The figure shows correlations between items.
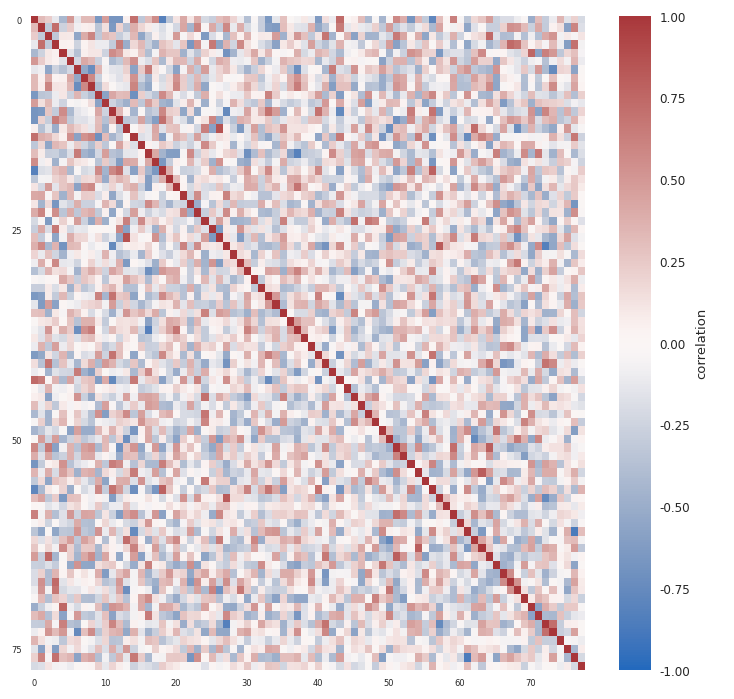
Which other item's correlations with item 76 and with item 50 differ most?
62
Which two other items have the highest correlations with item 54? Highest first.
63, 14
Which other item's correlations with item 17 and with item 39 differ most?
67
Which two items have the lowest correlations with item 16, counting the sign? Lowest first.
37, 30
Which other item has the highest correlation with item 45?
24
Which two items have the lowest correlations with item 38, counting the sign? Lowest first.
69, 48
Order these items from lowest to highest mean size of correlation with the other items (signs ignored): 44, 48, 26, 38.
44, 38, 48, 26
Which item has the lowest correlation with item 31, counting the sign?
50
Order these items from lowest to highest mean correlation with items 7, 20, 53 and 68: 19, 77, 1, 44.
1, 77, 44, 19
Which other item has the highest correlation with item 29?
68
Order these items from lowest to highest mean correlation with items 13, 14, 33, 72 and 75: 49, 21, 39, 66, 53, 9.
21, 39, 49, 66, 9, 53
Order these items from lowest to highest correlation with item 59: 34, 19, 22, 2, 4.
4, 19, 22, 34, 2
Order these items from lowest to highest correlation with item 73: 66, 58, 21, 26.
26, 58, 66, 21
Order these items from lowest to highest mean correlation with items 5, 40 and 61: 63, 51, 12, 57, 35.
63, 35, 12, 57, 51
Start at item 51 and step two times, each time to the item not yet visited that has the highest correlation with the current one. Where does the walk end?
2
